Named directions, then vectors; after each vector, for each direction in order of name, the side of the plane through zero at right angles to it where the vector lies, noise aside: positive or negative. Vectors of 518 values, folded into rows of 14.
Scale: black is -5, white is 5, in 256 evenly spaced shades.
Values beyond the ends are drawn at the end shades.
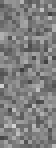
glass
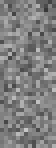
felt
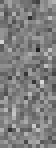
negative, positive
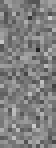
negative, positive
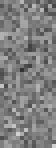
positive, positive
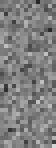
positive, positive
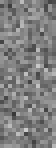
positive, positive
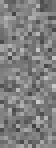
positive, negative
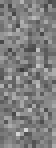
positive, positive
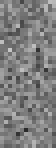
negative, negative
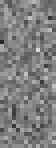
positive, negative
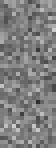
negative, positive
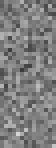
positive, positive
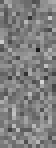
negative, positive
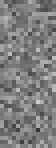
positive, negative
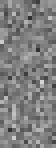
negative, positive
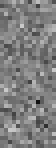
negative, positive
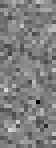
negative, positive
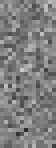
negative, negative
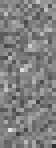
negative, negative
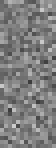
negative, positive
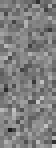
positive, positive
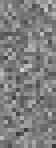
negative, negative
